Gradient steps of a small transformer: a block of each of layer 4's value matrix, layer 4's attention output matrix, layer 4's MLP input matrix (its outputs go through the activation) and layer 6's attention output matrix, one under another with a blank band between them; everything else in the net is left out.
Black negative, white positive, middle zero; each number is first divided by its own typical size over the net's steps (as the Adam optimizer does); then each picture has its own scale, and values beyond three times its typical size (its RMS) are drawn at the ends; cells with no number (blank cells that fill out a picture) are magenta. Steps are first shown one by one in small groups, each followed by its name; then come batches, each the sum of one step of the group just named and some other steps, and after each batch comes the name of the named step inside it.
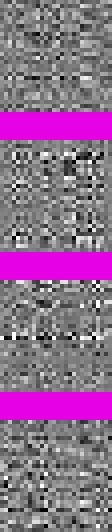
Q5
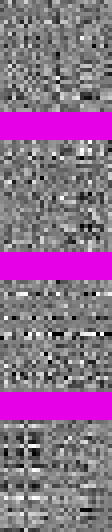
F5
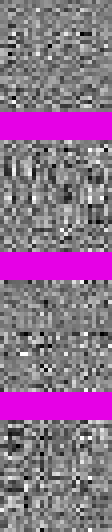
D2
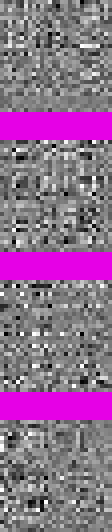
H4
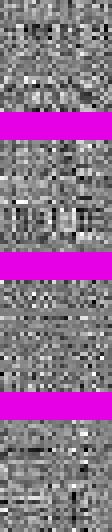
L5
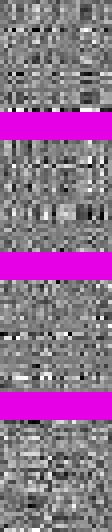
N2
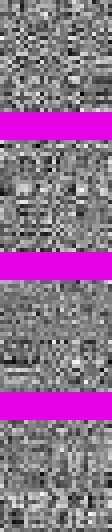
L5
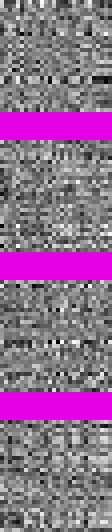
H4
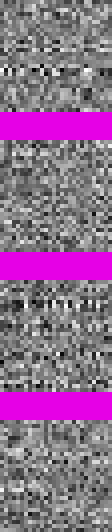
H4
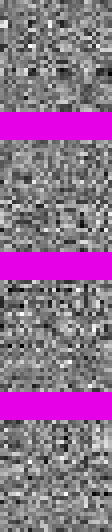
F5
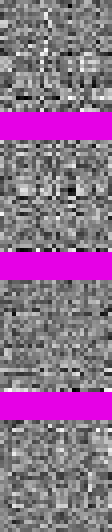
N2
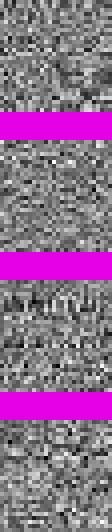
F5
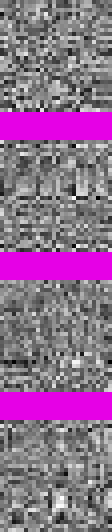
N2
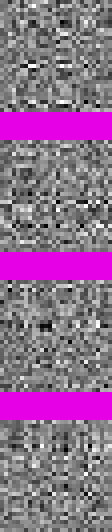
H4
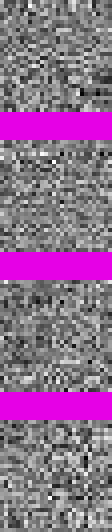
Q5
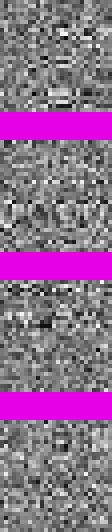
H4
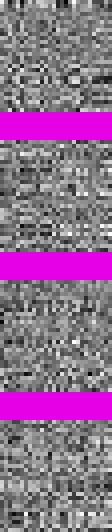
H4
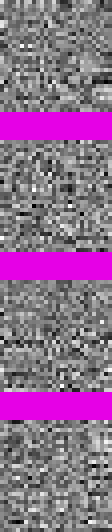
F5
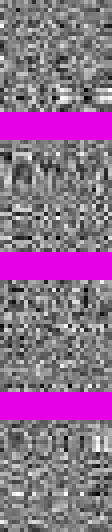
F5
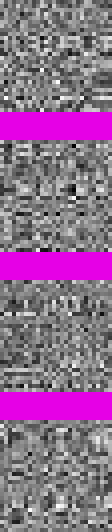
D2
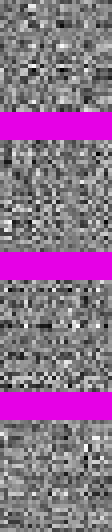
N2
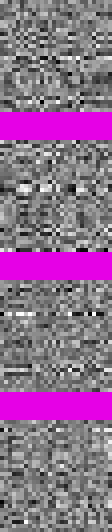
H4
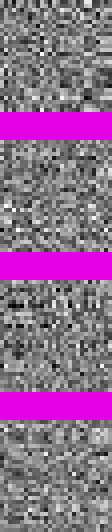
F5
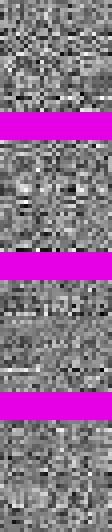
L5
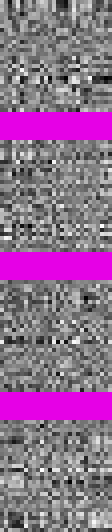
Q5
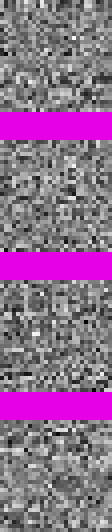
H4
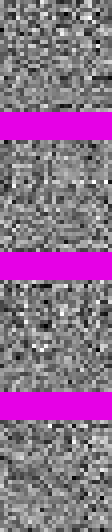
H4
